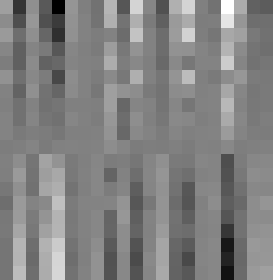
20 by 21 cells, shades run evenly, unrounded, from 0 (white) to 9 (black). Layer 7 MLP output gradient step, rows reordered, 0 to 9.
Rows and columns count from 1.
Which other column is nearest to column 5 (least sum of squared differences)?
2
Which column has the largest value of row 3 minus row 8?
5
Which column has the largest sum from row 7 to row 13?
10
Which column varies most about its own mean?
18
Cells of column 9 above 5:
6
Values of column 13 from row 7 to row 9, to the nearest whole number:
5 5 5
